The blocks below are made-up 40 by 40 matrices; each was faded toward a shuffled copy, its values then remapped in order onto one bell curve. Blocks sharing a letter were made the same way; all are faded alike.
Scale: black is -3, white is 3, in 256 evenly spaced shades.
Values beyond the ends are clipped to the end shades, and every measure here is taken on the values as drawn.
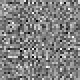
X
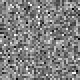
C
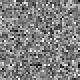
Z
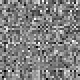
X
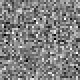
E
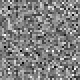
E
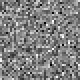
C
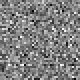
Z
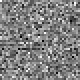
Z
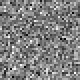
C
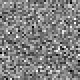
Z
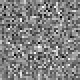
E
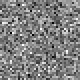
Z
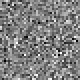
Z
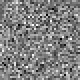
Z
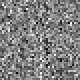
E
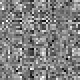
X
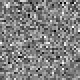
Z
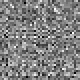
X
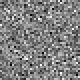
C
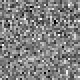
Z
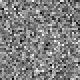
C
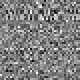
X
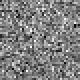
C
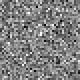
Z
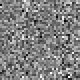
E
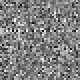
E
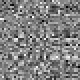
X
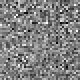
E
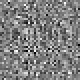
X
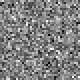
C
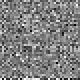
X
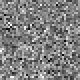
Z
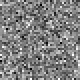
C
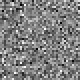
E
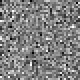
E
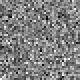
Z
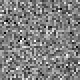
C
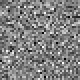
Z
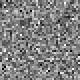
Z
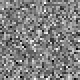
Z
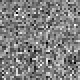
E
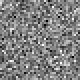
C
